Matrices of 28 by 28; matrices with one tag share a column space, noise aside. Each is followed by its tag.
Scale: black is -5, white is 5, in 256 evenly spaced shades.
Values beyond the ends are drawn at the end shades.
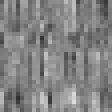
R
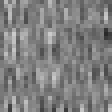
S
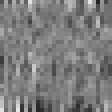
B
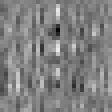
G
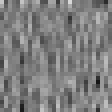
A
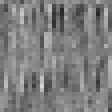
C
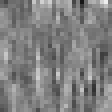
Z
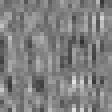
A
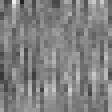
Z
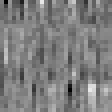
Z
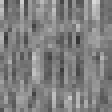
R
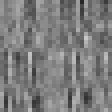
R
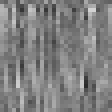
C
